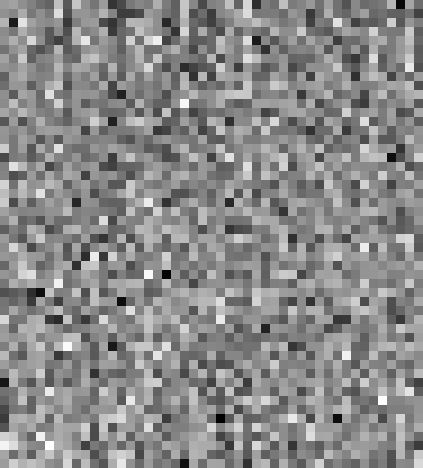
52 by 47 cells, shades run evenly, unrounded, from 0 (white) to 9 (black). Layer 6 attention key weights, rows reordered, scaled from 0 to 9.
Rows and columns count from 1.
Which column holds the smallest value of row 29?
11
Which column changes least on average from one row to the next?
20
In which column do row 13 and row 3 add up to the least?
3
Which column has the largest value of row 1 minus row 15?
45
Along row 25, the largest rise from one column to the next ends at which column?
13
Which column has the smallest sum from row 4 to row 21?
28
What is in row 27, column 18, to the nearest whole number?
3
